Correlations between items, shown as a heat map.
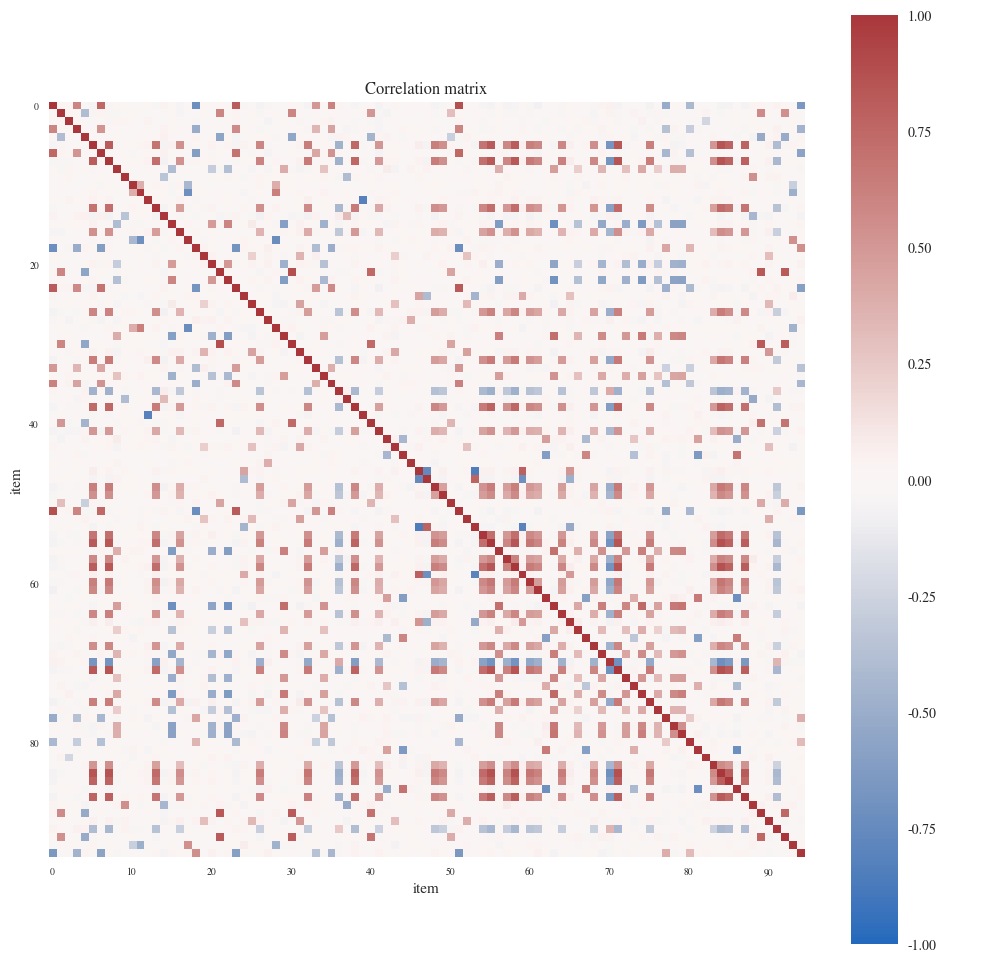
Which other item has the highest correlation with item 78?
63
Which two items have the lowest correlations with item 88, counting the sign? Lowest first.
37, 14
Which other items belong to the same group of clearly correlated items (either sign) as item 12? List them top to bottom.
39
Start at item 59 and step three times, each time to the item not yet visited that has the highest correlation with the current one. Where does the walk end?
24
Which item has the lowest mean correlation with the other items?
70
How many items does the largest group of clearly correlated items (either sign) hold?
27
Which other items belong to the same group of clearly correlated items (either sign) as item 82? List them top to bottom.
2
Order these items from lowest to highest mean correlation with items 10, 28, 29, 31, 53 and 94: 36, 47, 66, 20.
20, 36, 66, 47
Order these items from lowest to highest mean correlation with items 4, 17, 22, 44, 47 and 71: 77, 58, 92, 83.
92, 77, 83, 58
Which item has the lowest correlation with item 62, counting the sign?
86
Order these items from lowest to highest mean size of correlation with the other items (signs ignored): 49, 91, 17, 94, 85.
17, 94, 91, 49, 85
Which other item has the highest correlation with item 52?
31
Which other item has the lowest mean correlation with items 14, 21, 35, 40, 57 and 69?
4
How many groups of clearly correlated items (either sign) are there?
12
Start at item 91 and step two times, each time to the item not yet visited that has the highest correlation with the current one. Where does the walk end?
36
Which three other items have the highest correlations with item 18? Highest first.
94, 77, 80
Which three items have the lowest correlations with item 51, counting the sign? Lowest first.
18, 94, 77
